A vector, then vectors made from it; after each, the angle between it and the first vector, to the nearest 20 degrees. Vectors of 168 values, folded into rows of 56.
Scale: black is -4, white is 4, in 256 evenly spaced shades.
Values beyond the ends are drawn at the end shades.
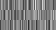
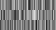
40 degrees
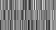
20 degrees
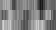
100 degrees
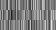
40 degrees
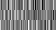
160 degrees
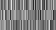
140 degrees
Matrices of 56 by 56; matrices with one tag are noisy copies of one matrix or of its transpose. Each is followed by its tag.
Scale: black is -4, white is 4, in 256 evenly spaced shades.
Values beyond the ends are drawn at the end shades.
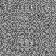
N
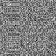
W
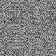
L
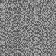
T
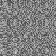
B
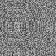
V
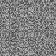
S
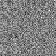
B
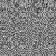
B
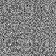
N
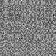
T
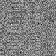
L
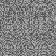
N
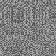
L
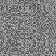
N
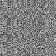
B
